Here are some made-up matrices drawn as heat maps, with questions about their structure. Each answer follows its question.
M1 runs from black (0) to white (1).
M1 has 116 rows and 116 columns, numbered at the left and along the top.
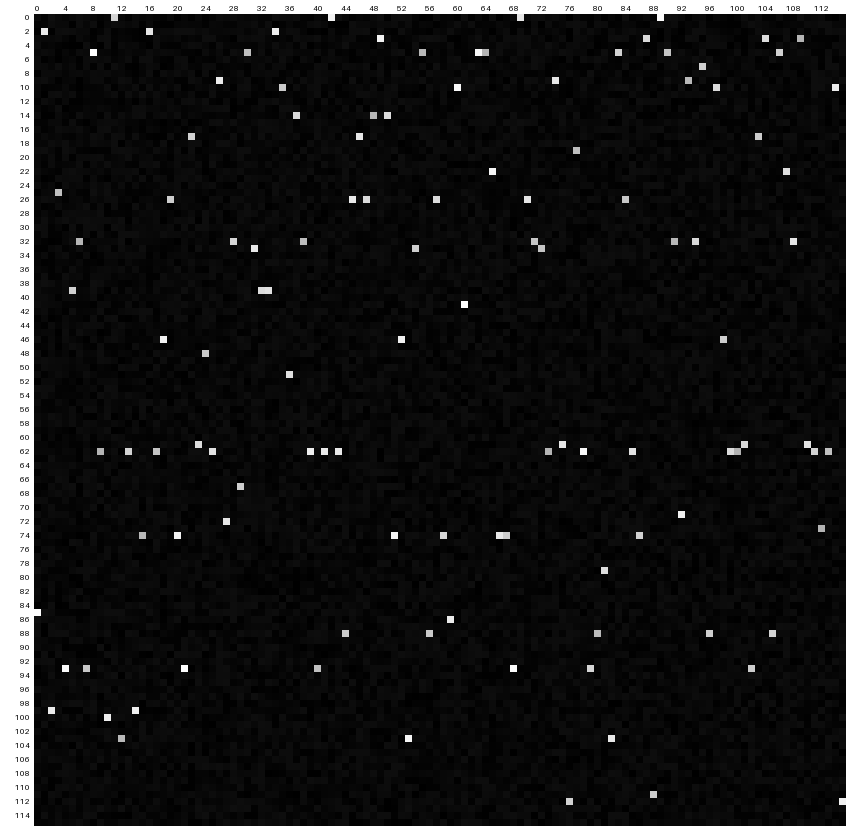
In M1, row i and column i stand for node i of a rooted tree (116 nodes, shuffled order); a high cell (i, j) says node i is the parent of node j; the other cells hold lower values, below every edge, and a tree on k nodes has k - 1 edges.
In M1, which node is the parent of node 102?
93
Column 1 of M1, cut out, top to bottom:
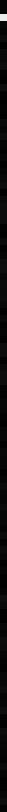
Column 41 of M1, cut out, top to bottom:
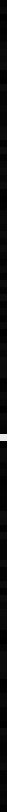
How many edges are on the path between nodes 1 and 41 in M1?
4
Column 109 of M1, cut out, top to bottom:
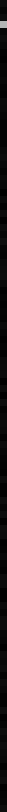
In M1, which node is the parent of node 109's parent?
25
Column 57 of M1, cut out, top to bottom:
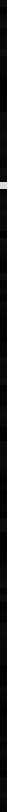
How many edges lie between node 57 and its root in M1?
3
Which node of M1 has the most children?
62
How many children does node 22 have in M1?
2
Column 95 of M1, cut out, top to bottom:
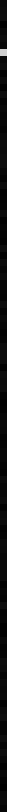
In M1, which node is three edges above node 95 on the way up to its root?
9
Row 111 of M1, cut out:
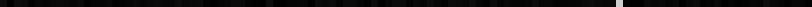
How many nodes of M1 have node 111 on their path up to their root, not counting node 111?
6
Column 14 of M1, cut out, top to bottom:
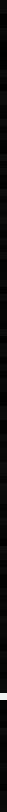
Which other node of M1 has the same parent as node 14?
2
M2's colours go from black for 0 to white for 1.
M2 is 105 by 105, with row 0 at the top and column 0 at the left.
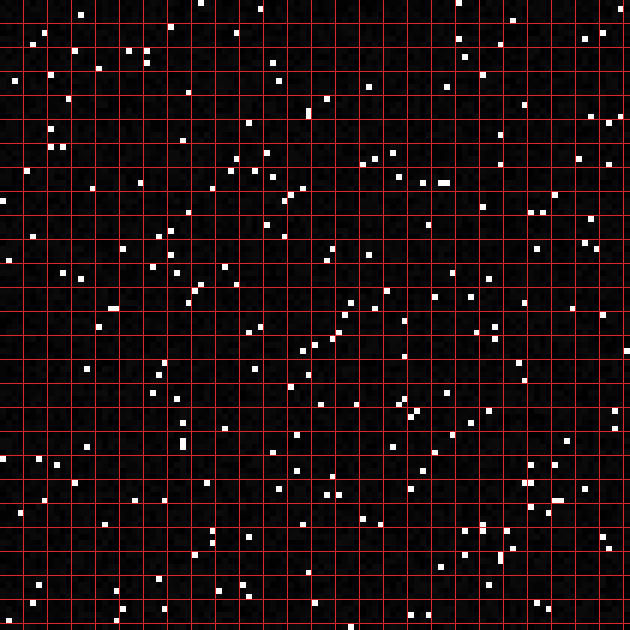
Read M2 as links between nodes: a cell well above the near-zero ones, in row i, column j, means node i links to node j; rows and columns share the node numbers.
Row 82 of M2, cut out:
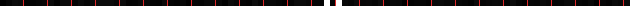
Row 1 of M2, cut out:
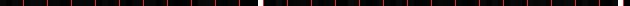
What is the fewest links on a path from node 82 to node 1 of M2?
3
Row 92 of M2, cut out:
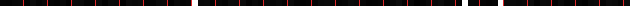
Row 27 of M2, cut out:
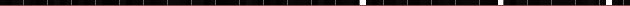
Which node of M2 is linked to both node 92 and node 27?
node 83
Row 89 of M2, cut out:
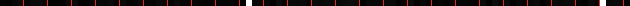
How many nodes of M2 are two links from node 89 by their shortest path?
5
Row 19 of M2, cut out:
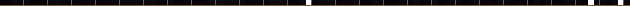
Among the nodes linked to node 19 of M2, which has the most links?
node 51
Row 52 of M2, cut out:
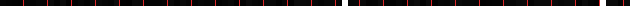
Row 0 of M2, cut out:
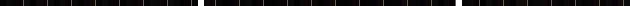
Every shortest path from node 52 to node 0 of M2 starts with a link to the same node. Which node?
node 100
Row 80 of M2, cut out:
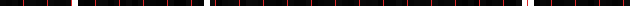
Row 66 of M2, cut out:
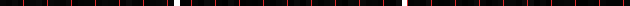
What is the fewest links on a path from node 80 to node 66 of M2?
7
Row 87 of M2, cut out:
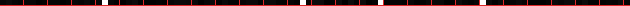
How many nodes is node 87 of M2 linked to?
4
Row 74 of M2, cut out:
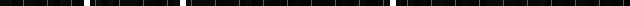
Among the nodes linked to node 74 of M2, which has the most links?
node 30
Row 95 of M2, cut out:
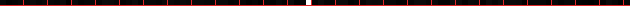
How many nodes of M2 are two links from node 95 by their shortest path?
3
